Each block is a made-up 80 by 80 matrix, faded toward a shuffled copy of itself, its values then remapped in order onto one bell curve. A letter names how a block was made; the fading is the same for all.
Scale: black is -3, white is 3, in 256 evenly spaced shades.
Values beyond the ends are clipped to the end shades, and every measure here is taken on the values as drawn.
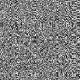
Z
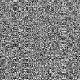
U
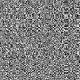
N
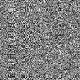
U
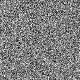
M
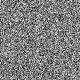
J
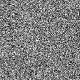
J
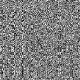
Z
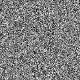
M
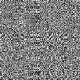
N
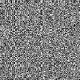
Z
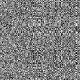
Z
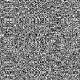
U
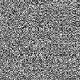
U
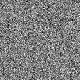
J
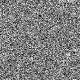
J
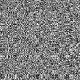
U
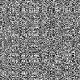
U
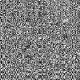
U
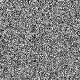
J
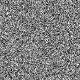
M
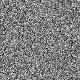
M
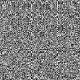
Z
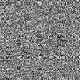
N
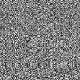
U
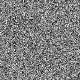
M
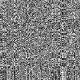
Z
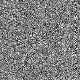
M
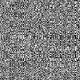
Z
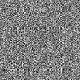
U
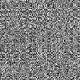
N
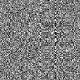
Z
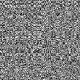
N
